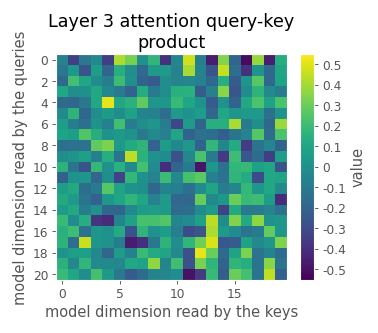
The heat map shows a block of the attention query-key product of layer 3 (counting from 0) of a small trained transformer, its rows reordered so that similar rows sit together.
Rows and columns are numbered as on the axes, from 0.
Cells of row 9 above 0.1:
5
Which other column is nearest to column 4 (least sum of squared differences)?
3
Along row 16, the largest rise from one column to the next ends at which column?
13
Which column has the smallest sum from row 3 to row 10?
12
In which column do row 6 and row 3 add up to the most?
14
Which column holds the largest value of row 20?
18
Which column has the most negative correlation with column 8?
4
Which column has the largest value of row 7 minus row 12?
2
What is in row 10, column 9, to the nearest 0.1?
-0.4
